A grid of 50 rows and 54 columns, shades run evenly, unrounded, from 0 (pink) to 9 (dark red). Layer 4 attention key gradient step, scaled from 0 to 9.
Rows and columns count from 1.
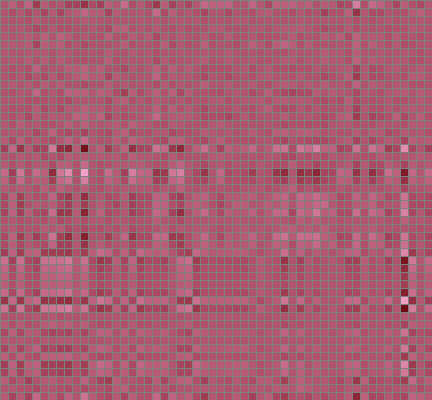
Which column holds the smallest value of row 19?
51
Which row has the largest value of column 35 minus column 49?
22
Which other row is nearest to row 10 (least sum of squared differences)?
2
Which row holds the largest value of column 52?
38
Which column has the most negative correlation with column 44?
7
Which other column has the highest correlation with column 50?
43
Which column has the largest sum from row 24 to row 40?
11
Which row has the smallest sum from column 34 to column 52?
19
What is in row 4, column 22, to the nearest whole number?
5
